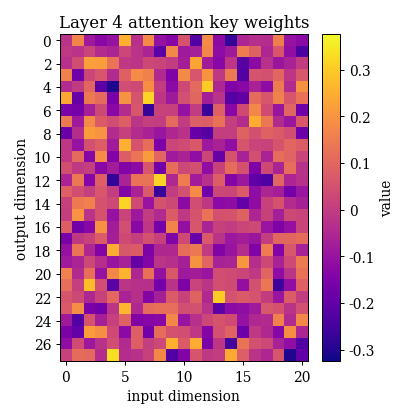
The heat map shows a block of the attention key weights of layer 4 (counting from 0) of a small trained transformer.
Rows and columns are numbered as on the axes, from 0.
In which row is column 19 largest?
25
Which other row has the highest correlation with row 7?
21
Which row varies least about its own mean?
15
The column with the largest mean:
5
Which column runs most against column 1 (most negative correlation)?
16
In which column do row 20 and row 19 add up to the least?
6
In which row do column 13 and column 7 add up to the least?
18
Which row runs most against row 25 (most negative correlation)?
0
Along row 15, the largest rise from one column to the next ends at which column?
1
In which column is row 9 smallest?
8
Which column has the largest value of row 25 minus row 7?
19
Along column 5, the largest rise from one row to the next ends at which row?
14
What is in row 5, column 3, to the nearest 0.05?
0.1
